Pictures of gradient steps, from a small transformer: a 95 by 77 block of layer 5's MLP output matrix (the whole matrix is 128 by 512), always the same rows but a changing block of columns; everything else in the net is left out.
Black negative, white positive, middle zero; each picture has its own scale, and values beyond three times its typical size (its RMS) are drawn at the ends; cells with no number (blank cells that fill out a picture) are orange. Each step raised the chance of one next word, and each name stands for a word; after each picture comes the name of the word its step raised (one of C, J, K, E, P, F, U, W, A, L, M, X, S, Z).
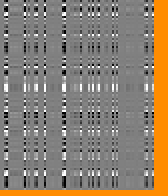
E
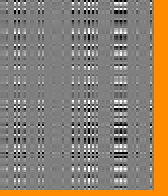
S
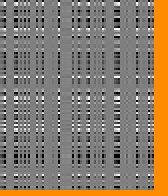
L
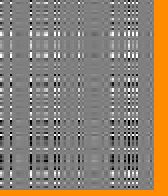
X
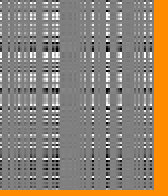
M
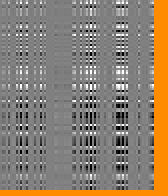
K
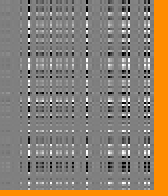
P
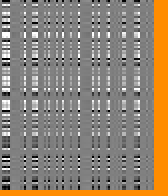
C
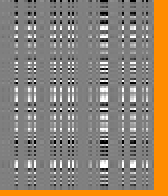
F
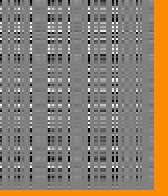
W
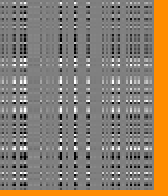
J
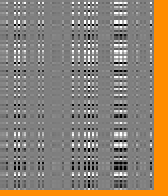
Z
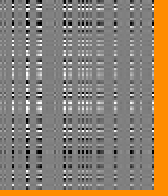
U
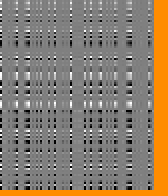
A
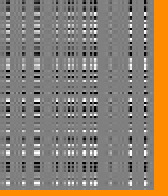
P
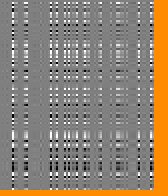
Z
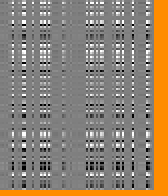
Z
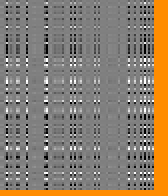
J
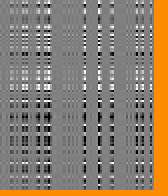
K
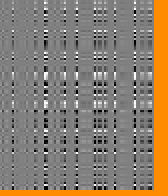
A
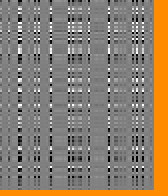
W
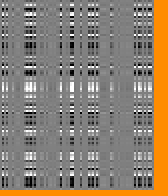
E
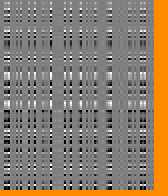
A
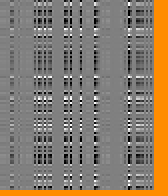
L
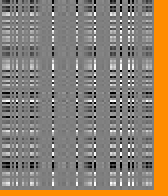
P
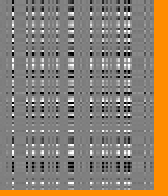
P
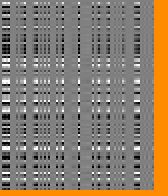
J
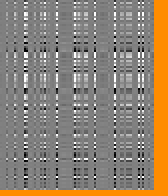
M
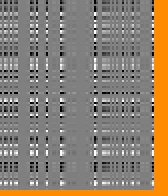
P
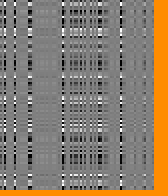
L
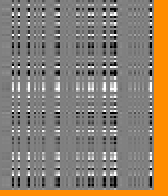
E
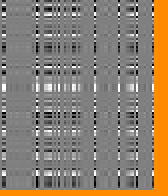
E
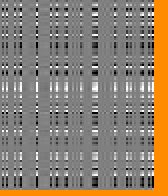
E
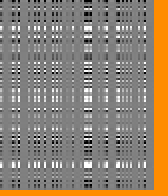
F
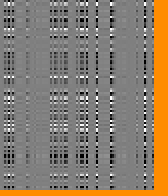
L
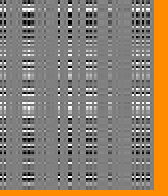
U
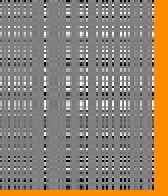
C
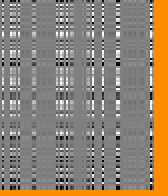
C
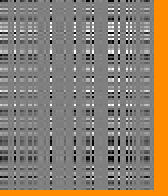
W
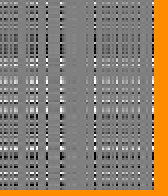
J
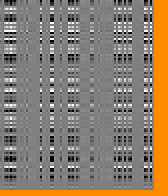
W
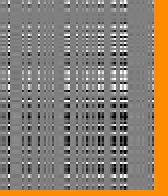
K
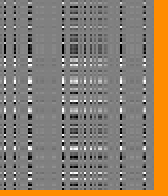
J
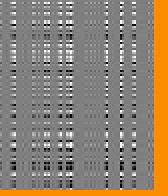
Z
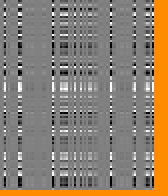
E
